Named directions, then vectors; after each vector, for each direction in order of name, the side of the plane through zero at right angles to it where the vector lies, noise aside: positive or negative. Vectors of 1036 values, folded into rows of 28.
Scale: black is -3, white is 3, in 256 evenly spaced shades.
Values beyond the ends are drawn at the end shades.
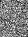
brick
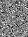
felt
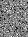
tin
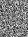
negative, negative, positive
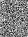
negative, negative, negative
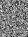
positive, positive, negative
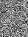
negative, positive, positive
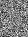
negative, positive, positive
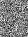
negative, negative, negative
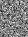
negative, negative, positive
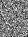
positive, positive, negative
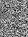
negative, positive, positive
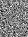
negative, negative, positive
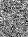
negative, positive, negative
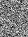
negative, positive, negative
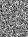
negative, negative, positive
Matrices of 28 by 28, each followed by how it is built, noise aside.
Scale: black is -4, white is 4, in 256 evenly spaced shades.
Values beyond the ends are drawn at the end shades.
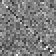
diagonal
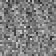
repeating columns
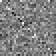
diagonal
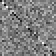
diagonal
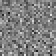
low rank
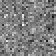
low rank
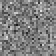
noise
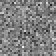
noise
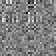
low rank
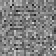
blocks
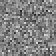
noise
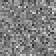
noise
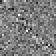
banded
